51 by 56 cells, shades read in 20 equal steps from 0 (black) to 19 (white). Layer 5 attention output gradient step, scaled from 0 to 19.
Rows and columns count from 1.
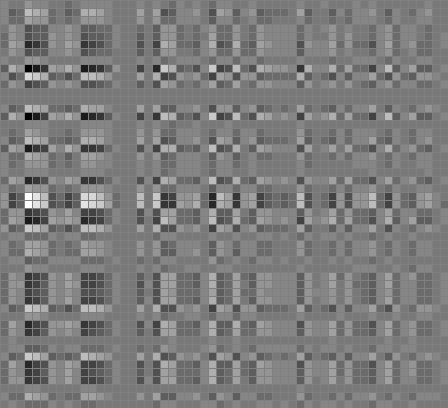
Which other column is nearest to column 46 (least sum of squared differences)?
24
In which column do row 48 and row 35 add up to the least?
4
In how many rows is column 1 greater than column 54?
4
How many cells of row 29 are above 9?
26
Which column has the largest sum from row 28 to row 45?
27
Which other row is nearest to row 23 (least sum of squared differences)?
6
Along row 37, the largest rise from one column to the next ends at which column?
21
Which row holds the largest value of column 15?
9
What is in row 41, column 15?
10
